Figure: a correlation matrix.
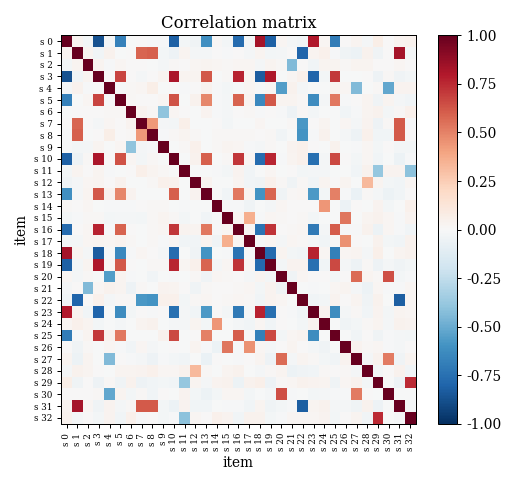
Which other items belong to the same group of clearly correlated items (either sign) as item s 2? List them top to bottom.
s 21
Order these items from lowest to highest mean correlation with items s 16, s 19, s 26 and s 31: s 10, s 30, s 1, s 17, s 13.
s 30, s 17, s 1, s 13, s 10
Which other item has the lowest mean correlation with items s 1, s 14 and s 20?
s 22
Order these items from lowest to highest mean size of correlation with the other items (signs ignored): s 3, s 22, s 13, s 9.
s 9, s 22, s 13, s 3
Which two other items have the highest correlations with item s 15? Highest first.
s 26, s 17
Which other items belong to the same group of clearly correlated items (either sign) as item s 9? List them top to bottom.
s 6
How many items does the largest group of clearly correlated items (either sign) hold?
10
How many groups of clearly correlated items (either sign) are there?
9
